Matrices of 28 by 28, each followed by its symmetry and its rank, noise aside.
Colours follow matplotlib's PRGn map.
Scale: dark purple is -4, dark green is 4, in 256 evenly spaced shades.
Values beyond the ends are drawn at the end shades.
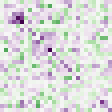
symmetric, rank six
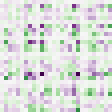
no symmetry, rank three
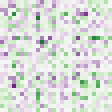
symmetric, rank four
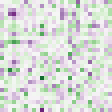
no symmetry, rank six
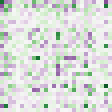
symmetric, rank four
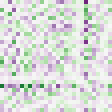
antisymmetric, rank four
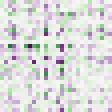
no symmetry, rank four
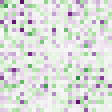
symmetric, rank six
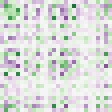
symmetric, rank three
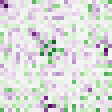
symmetric, rank six
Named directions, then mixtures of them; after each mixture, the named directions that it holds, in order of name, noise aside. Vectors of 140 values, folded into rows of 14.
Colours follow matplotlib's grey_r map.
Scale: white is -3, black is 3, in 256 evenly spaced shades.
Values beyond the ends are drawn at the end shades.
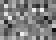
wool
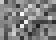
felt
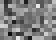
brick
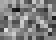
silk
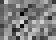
brick, felt.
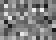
wool.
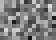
brick, silk.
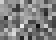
felt, silk.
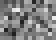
silk.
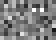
wool.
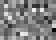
wool.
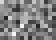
felt, silk.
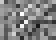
felt.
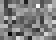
brick.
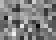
felt, silk.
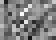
brick, felt.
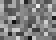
brick, silk.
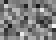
silk, wool.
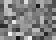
brick.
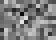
felt, silk.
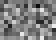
silk, wool.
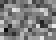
silk, wool.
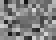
brick, wool.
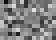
brick, wool.
